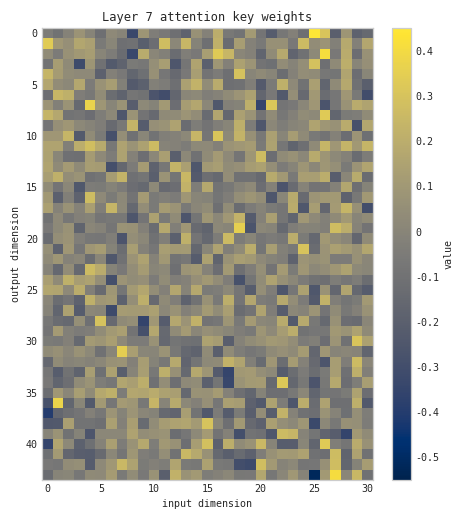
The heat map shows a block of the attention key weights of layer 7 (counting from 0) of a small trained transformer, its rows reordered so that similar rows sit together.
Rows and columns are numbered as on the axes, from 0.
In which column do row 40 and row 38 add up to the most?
15
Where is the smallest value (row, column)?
43, 25
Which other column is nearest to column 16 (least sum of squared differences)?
2
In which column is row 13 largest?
12
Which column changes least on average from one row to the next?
8
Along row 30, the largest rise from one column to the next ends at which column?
29
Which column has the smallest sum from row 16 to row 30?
3
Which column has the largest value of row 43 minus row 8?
27
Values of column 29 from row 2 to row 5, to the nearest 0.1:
-0.1 0 -0.1 -0.1
